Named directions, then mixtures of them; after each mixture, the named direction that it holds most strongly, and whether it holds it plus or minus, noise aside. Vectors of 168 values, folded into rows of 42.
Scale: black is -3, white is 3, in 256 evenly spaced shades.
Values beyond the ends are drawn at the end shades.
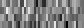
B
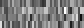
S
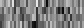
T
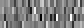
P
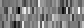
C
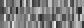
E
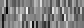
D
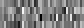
P, plus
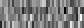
S, minus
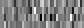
P, plus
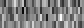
B, minus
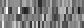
C, minus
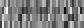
S, minus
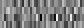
P, plus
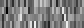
D, plus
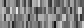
E, minus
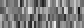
B, plus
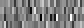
P, plus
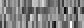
S, minus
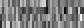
S, minus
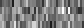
T, minus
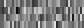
E, plus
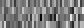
P, plus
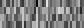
T, minus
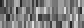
E, plus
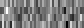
S, minus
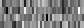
C, plus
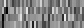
D, plus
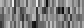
T, plus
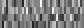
D, plus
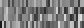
S, minus
